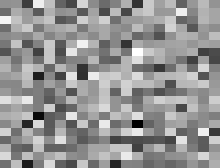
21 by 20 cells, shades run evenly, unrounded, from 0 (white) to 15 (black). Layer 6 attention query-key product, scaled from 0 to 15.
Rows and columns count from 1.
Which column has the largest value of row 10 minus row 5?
4
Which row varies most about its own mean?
10
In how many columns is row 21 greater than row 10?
13
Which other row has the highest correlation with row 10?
15
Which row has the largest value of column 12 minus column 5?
6
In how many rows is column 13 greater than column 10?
13
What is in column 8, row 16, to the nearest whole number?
3
